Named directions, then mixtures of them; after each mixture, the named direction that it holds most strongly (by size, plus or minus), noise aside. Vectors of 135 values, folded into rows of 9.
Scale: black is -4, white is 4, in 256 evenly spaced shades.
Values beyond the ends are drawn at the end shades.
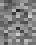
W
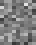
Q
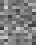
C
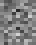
W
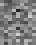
W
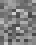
W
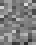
Q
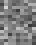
C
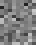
Q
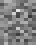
W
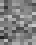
C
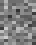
C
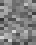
Q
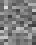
C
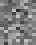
W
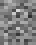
W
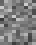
Q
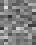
C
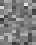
Q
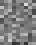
Q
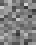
Q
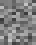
Q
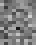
W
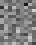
Q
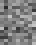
C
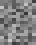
Q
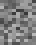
W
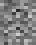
W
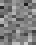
Q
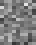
Q
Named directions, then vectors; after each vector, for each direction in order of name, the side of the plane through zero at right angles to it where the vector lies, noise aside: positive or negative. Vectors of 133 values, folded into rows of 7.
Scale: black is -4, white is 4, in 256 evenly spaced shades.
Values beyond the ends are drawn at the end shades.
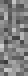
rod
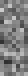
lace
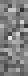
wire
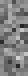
positive, negative, positive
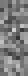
negative, positive, negative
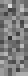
positive, negative, negative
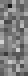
negative, positive, positive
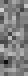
positive, positive, positive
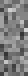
negative, negative, positive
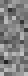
positive, positive, negative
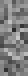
positive, negative, positive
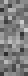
negative, negative, positive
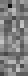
negative, positive, positive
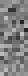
positive, positive, negative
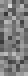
positive, negative, negative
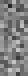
negative, positive, positive
